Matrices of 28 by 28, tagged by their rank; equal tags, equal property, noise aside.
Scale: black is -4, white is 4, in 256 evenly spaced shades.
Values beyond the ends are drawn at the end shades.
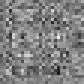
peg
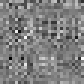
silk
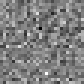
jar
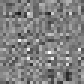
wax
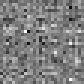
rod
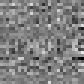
peg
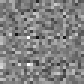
wax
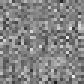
wax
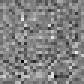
silk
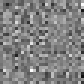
peg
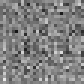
rod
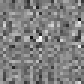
silk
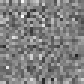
rod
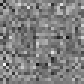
wax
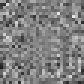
wax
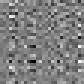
peg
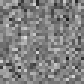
wax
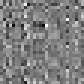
silk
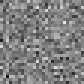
wax
